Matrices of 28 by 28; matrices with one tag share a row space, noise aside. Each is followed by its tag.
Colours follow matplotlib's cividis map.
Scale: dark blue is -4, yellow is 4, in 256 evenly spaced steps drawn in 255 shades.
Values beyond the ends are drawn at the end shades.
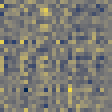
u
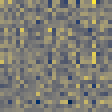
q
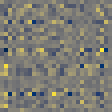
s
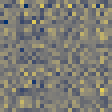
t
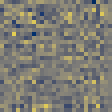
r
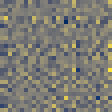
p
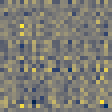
t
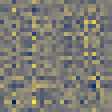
r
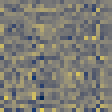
r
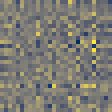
q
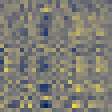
u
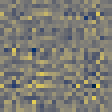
r
